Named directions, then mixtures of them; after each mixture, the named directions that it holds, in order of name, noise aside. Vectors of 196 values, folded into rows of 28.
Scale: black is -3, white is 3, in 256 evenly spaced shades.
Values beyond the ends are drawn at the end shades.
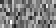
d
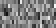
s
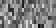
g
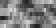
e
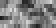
e.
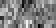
e, g.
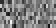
d.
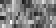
d, e.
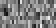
s.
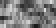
e.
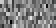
d.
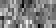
e, g.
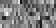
e, s.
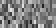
g.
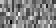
d.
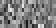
g.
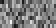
d, g.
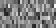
s.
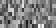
g.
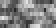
e.
